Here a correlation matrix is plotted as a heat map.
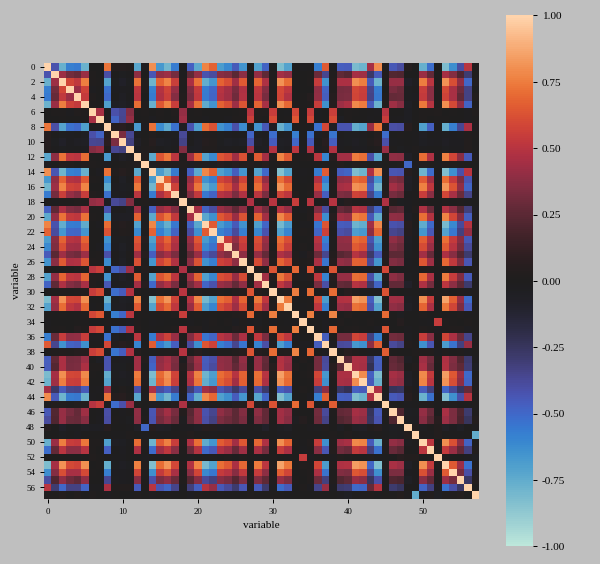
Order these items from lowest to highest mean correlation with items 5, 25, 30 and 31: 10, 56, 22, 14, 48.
14, 22, 56, 10, 48
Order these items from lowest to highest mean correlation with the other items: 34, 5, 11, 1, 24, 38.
34, 11, 38, 1, 24, 5
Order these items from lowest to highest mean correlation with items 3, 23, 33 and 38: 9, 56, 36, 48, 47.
9, 56, 48, 47, 36
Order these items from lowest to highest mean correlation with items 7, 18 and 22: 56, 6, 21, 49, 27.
49, 56, 21, 6, 27
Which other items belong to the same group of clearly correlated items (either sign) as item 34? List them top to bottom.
52
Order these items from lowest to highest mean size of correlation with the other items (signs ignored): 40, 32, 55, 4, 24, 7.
7, 55, 40, 4, 24, 32
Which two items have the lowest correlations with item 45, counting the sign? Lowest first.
9, 10
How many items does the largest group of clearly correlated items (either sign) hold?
40
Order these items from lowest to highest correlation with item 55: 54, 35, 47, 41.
35, 47, 54, 41
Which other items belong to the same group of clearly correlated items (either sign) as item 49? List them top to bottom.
57
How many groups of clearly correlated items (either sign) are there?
5
